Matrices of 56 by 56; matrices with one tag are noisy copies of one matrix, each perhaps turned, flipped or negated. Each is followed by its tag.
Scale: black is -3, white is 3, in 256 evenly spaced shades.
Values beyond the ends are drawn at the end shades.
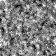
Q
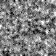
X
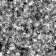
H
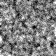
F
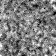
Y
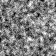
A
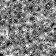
H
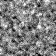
A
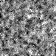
A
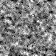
Q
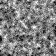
F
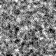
A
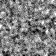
X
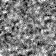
Q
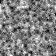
H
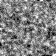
H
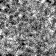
Y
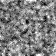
F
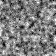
F
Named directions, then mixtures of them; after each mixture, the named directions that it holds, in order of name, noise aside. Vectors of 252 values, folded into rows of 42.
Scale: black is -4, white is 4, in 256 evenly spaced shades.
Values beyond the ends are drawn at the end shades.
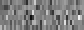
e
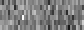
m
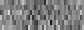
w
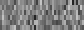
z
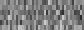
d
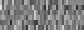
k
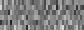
d, k.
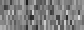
e, w.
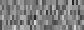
d, z.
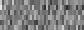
k.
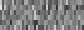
k.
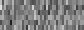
k.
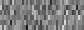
e, k.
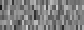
k.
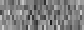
w.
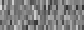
k.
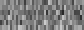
d.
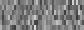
z.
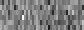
m.
